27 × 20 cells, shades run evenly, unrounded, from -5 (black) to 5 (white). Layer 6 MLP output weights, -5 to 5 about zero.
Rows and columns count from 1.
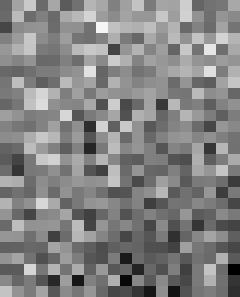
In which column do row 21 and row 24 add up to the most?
2
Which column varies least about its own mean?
6
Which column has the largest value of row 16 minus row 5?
10
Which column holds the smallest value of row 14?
8
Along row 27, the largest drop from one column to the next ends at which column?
15
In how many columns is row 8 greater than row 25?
12
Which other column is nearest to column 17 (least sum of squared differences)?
19
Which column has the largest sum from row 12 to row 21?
4
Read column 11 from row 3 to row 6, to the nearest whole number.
2 0 1 2
